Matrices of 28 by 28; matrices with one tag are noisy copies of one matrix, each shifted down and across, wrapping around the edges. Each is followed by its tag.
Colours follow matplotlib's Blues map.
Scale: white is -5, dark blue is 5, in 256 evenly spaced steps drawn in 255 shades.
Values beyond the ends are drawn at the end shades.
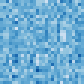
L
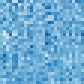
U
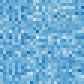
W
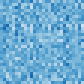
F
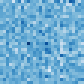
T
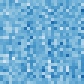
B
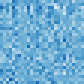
F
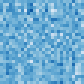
L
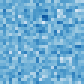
T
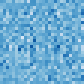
F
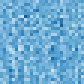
U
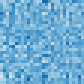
U
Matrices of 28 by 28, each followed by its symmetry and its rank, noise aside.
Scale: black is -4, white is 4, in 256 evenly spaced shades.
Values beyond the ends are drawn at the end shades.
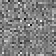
no symmetry, rank eight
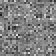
no symmetry, rank eight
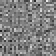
antisymmetric, rank eight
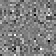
antisymmetric, rank six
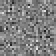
antisymmetric, rank eight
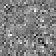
symmetric, rank eight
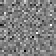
antisymmetric, rank eight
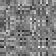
antisymmetric, rank four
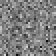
no symmetry, rank eight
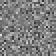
no symmetry, rank eight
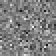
antisymmetric, rank eight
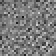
symmetric, rank eight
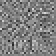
antisymmetric, rank six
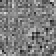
symmetric, rank eight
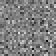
antisymmetric, rank six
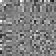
symmetric, rank four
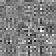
no symmetry, rank four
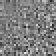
antisymmetric, rank eight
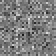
symmetric, rank eight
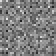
symmetric, rank six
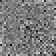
symmetric, rank eight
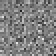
no symmetry, rank eight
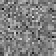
no symmetry, rank eight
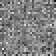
no symmetry, rank eight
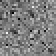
symmetric, rank six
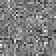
no symmetry, rank eight
